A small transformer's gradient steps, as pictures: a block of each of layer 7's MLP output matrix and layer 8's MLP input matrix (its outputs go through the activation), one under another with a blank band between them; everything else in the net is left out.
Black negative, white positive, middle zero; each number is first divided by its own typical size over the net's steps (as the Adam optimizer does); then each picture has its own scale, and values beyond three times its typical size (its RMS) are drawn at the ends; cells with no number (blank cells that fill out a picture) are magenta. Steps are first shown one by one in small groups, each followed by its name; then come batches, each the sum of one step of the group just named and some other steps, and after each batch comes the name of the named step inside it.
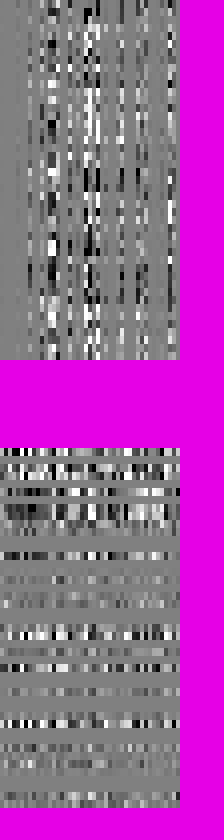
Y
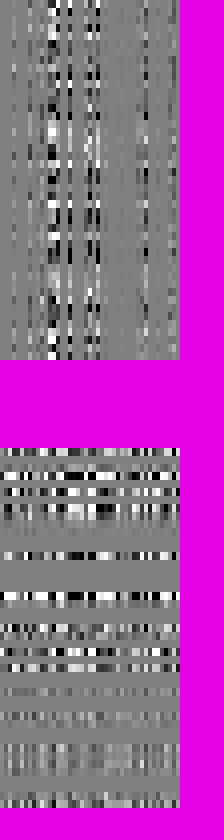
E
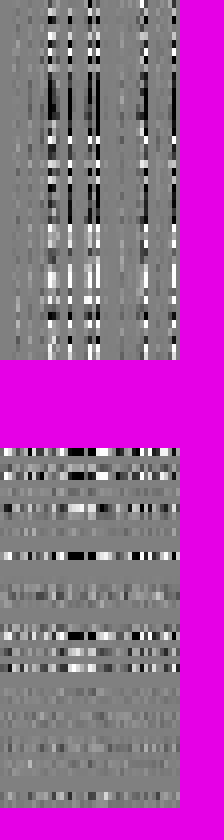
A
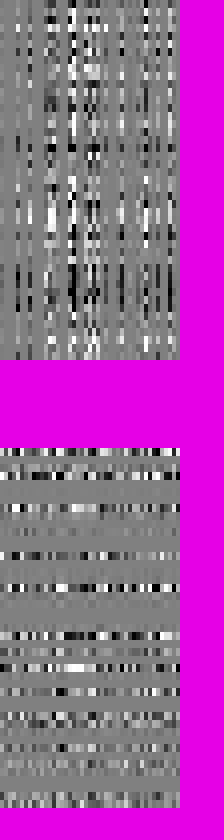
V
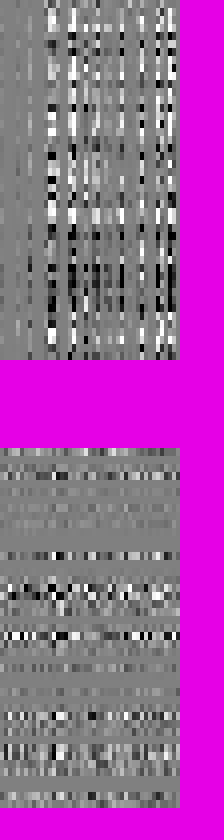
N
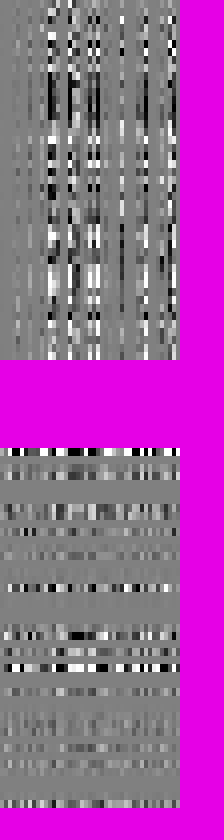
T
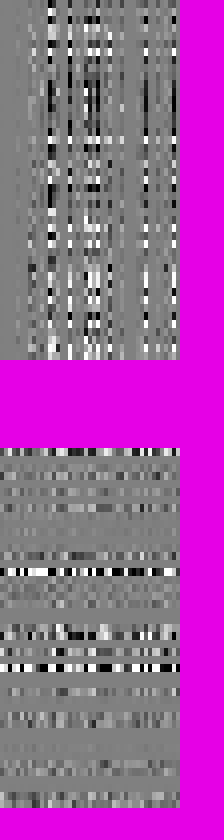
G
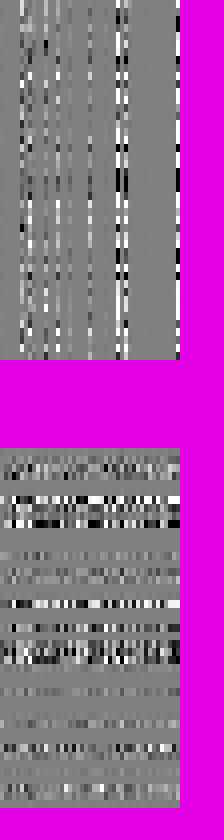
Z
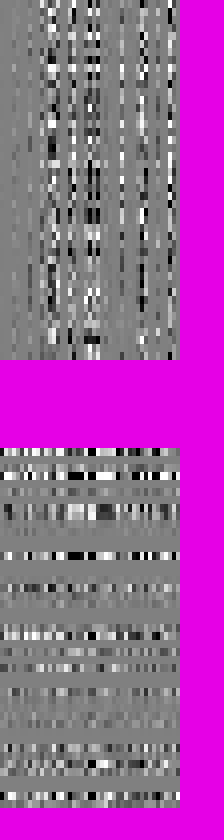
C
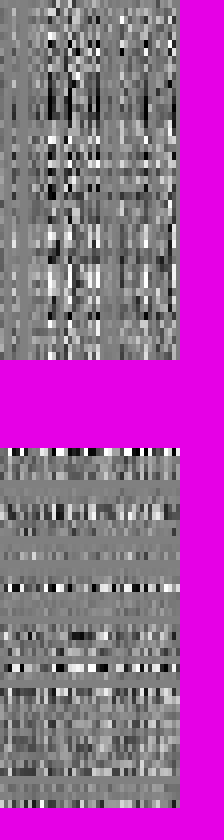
T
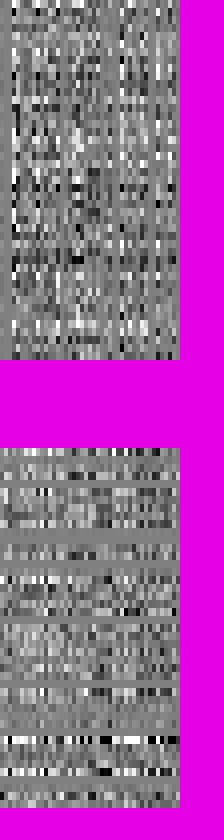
C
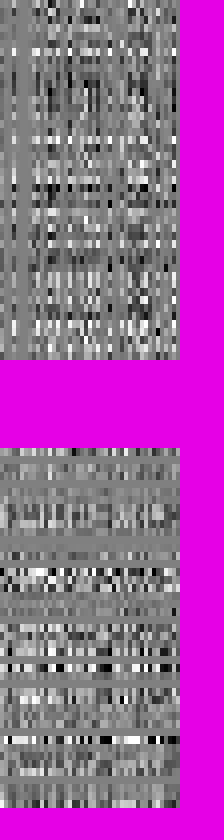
G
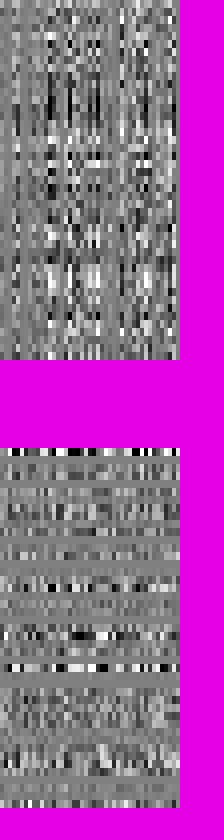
T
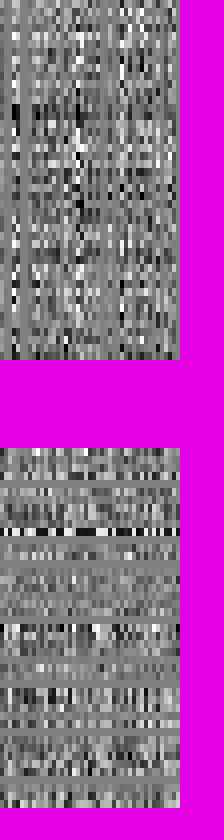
C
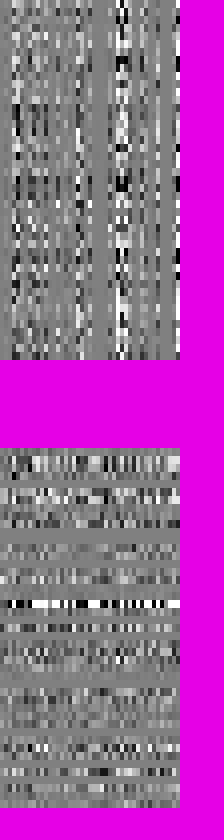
Z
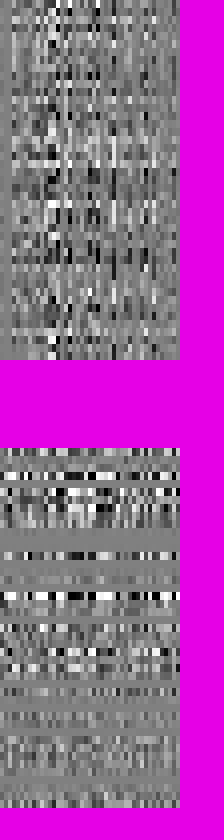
E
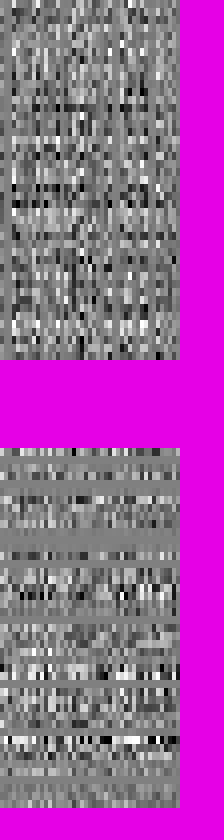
V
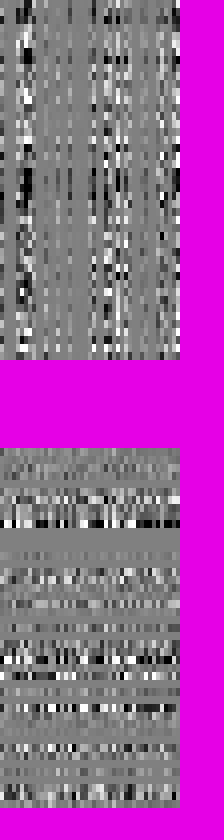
Z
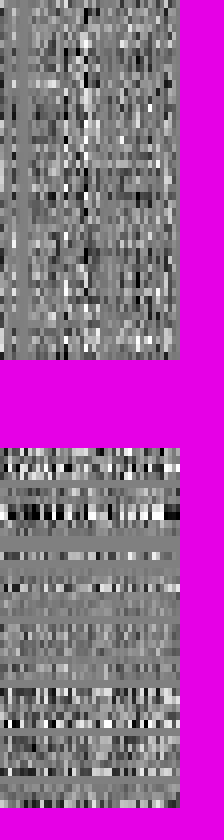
Y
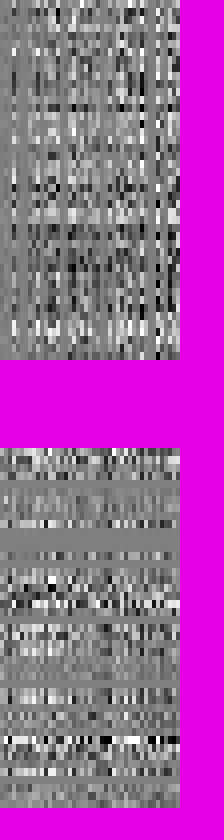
N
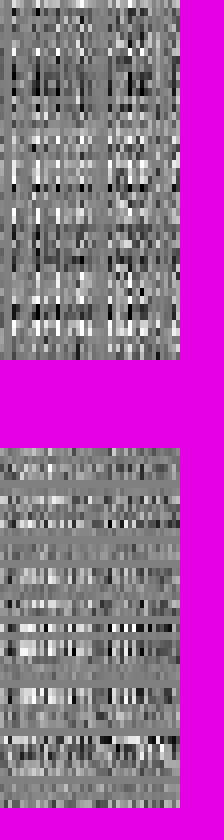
Z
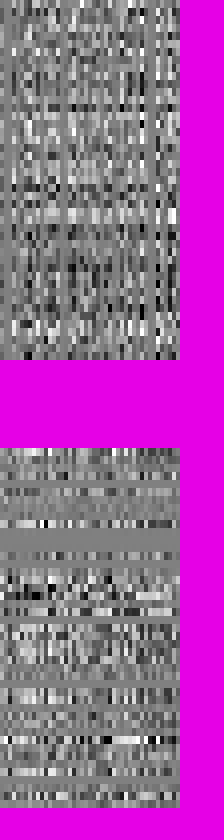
N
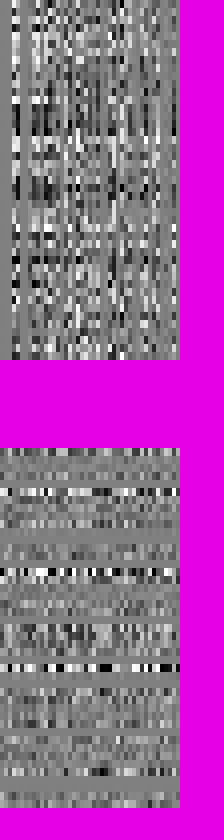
G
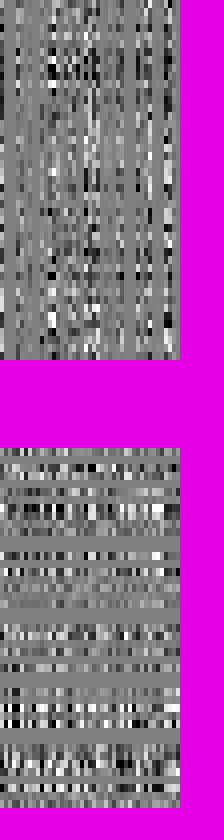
Y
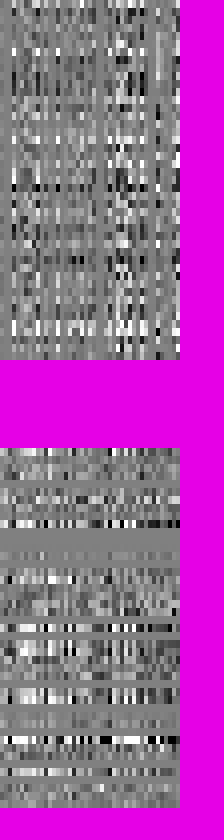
Z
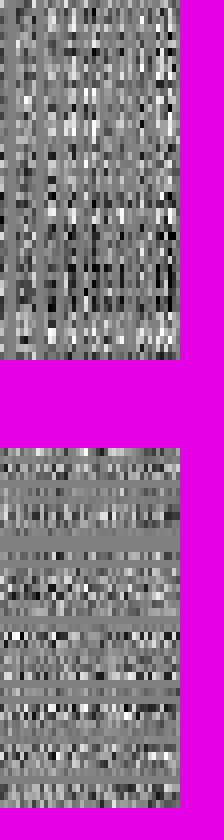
N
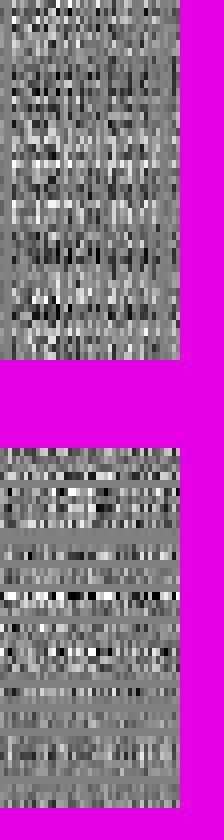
E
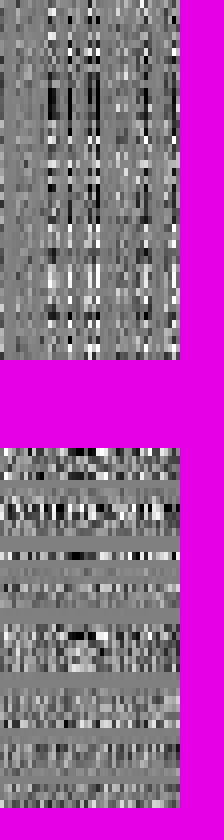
A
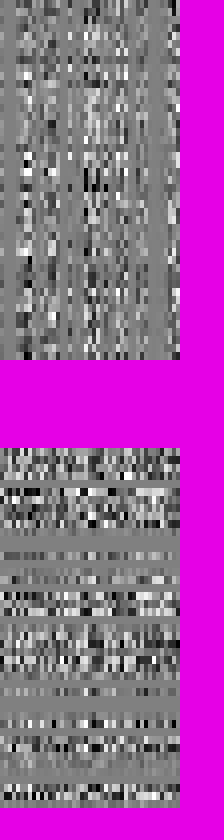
Y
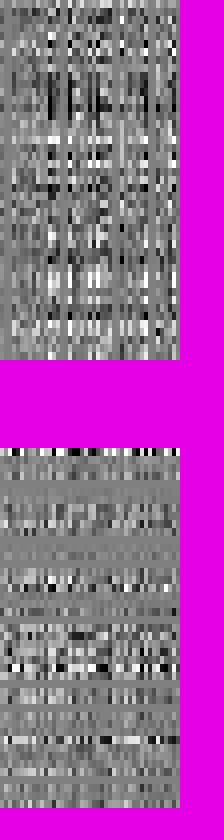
T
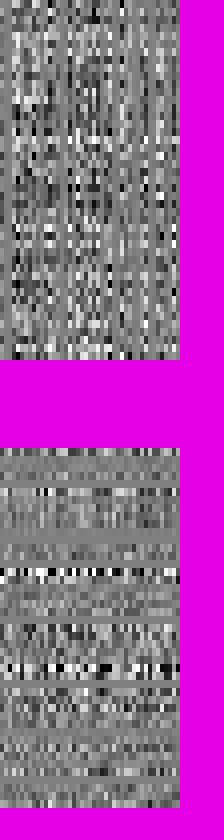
G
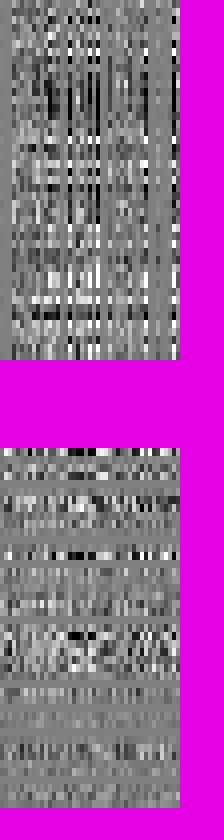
A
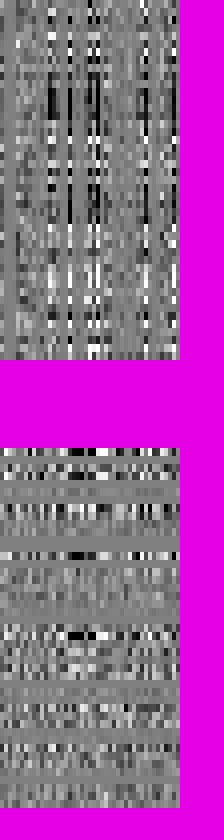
A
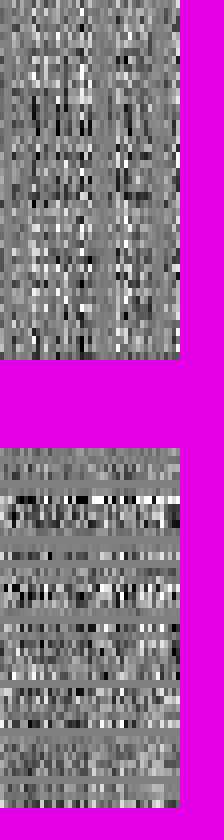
Z
